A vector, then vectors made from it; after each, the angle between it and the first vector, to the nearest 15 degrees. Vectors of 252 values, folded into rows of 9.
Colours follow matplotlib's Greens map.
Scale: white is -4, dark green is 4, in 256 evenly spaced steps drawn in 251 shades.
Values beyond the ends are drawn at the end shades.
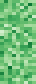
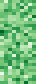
165 degrees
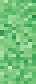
150 degrees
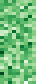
30 degrees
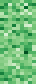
60 degrees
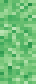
15 degrees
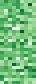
75 degrees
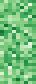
165 degrees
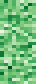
30 degrees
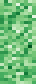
60 degrees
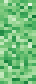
150 degrees
